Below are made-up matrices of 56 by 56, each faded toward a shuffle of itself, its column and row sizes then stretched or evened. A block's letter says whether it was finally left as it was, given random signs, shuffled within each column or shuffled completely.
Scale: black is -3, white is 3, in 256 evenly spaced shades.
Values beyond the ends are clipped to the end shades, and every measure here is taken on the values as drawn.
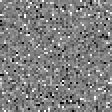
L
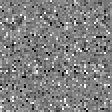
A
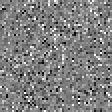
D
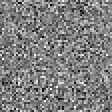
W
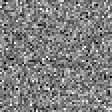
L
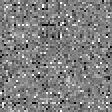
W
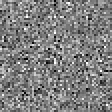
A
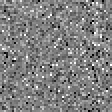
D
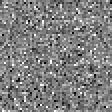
L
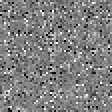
A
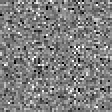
W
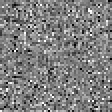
A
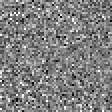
A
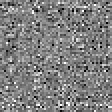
W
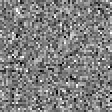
D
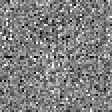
A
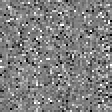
D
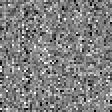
D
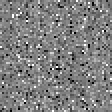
D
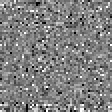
A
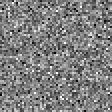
L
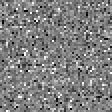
L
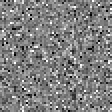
D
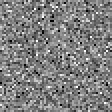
L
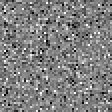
D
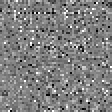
A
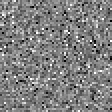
L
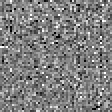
W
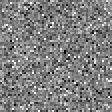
L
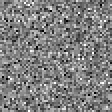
L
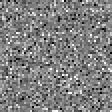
L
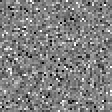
L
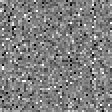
D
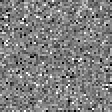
L
